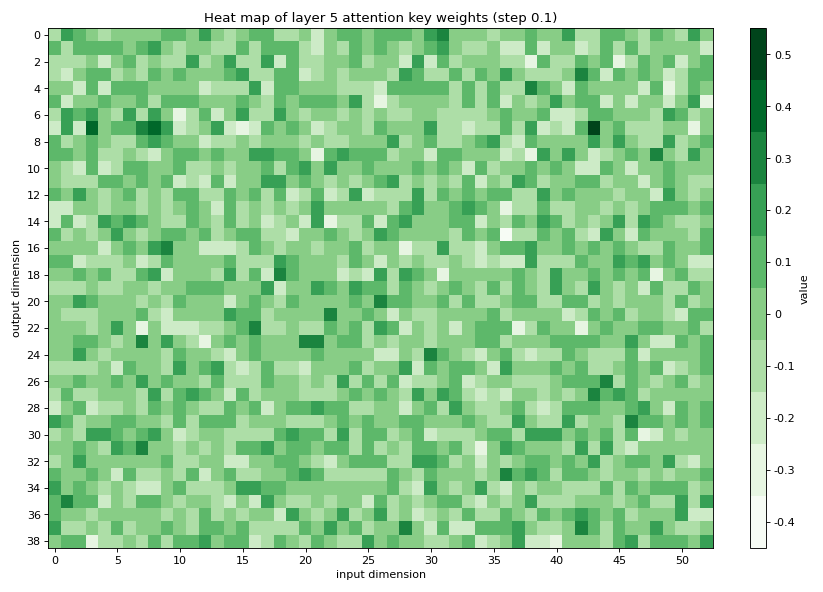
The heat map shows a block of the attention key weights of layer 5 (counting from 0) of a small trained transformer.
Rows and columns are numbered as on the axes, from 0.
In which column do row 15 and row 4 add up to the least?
36
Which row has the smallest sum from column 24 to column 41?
17
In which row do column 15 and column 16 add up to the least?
7
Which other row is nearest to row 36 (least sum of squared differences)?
20
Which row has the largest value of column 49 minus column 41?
6
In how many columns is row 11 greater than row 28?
21
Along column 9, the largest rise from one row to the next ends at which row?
23
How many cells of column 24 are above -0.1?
27
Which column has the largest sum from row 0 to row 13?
3
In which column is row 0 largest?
31
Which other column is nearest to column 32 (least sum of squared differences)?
11
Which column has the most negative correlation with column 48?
8
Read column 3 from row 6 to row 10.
0.2 0.4 0.1 0.1 0.1
